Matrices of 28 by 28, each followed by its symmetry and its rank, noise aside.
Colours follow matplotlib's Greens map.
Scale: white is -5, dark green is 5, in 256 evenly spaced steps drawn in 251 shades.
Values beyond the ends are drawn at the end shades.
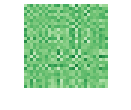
no symmetry, rank two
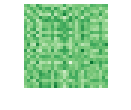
antisymmetric, rank two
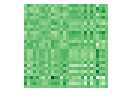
no symmetry, rank two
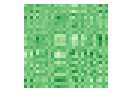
symmetric, rank two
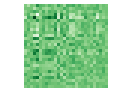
antisymmetric, rank two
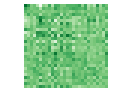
no symmetry, rank three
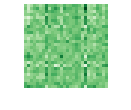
no symmetry, rank two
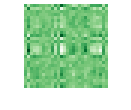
no symmetry, rank one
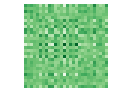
symmetric, rank one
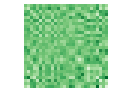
symmetric, rank two
